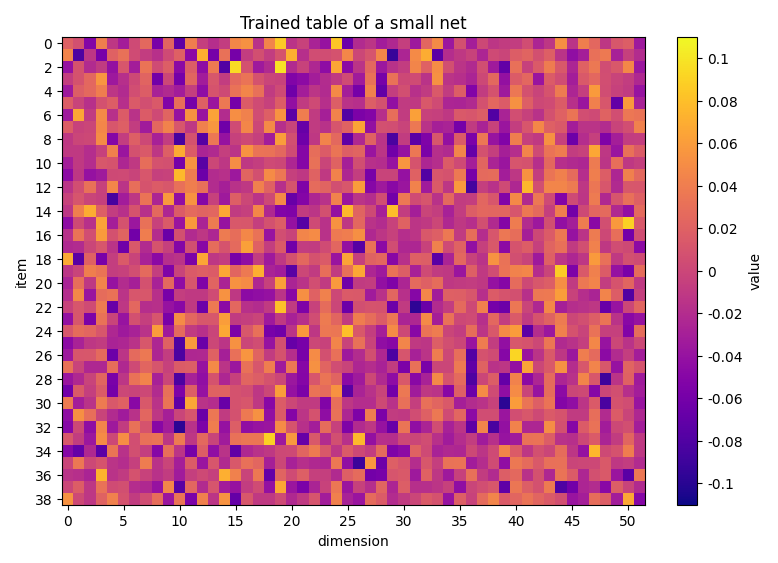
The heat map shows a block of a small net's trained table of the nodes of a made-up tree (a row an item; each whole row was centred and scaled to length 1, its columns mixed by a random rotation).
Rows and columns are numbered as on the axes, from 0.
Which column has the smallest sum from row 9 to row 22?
20
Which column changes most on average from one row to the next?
10
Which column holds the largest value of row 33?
18
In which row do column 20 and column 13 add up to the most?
27
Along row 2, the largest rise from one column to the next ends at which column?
15
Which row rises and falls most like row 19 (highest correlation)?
14
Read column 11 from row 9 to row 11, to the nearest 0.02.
0.02 0.06 0.04
